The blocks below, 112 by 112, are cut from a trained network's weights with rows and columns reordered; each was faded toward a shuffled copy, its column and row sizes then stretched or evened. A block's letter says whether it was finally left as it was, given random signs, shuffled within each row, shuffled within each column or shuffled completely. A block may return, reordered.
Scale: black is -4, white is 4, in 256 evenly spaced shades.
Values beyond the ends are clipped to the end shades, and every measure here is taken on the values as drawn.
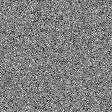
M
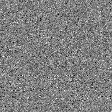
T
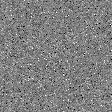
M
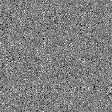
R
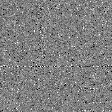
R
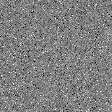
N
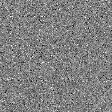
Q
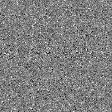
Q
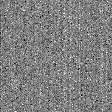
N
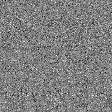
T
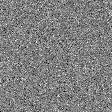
M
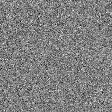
T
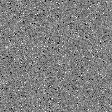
N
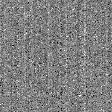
R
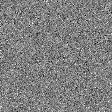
N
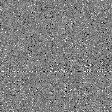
Q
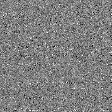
Q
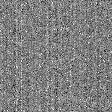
N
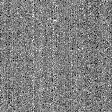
N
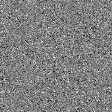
Q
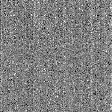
R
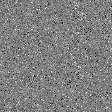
N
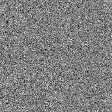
N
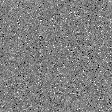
N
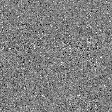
Q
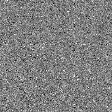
Q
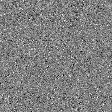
T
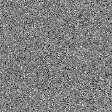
N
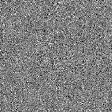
R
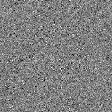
R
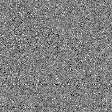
Q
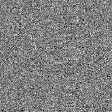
R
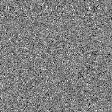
R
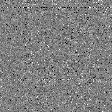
R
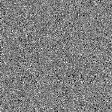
Q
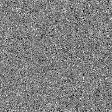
Q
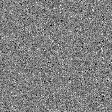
N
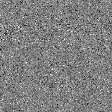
T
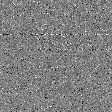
T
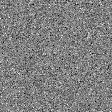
T
